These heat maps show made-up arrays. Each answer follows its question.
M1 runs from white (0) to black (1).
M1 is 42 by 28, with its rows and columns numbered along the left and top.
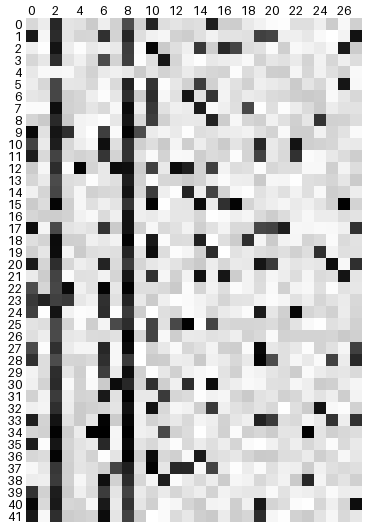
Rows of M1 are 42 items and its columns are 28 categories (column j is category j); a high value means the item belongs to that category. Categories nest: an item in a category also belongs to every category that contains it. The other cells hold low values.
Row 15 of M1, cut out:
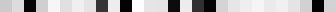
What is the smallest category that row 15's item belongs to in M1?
17
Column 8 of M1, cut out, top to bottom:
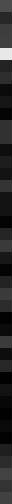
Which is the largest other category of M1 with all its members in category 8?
2
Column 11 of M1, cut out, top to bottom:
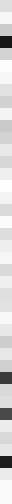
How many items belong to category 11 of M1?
4
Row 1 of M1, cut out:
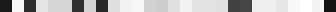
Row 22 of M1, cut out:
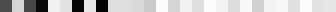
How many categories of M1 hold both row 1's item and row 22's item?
4
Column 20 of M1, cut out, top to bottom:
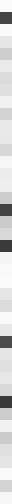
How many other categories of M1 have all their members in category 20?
2
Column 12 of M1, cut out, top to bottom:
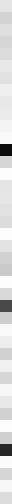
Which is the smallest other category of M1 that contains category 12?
7
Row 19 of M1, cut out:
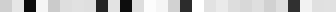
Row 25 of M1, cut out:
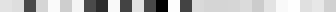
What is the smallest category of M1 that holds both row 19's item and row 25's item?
15
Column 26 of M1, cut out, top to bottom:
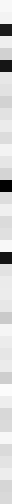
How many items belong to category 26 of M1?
4
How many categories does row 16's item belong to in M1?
1
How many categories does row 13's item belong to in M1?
2
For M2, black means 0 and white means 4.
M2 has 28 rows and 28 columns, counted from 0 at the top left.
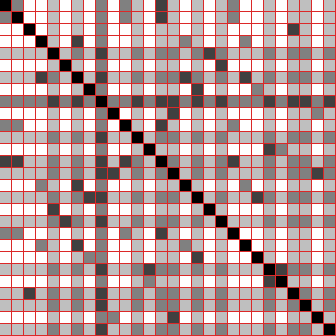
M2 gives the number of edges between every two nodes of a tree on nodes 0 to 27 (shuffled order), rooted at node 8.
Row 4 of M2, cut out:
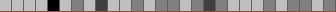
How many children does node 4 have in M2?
1
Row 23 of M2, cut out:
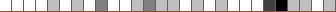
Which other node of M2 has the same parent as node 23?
12
